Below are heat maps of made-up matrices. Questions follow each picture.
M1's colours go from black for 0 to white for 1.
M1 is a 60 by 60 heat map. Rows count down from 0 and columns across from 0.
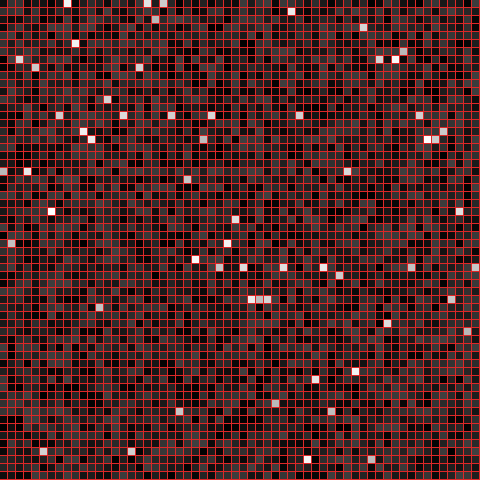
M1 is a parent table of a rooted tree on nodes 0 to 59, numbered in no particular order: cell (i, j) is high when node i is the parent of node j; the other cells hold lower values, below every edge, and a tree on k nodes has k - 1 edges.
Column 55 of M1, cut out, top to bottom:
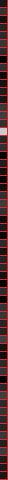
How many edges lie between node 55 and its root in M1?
4
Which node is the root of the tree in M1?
14
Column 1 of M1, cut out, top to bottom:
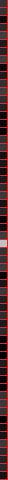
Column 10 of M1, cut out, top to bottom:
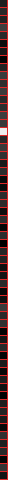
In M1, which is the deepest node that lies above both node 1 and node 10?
37
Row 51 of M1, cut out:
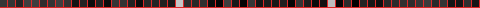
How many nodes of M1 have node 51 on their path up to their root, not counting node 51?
4
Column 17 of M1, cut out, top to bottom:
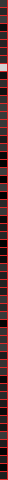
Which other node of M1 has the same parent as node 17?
4
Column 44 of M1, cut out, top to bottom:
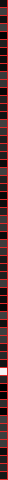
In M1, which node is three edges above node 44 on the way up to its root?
26
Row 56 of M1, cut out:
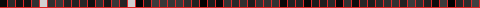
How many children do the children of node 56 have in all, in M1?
3
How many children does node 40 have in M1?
1
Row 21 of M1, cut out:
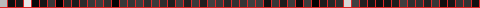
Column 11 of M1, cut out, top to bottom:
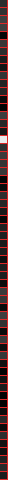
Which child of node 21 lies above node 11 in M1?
0
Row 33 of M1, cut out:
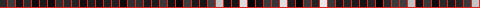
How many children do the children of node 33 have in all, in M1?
6
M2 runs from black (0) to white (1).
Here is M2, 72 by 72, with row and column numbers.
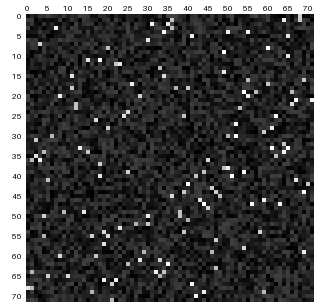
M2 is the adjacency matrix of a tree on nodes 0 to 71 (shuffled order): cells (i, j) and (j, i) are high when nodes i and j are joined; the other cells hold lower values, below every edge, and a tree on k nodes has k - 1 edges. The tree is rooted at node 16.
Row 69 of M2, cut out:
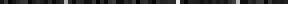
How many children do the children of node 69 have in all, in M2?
4
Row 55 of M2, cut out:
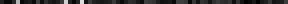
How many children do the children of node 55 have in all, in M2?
4
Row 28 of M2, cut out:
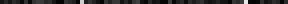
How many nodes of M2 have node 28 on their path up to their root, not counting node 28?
10
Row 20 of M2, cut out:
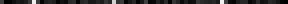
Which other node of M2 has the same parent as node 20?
4
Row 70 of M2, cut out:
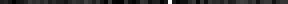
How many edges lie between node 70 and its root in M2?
9
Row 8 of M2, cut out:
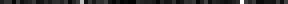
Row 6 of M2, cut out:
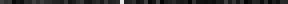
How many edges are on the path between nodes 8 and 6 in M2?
6
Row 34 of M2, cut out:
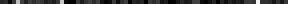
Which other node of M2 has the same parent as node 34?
50
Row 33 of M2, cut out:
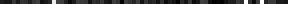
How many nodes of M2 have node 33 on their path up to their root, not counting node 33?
8
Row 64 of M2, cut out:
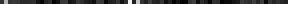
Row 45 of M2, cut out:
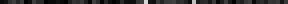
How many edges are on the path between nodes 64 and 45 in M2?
3
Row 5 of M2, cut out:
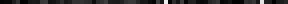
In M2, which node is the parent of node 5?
65
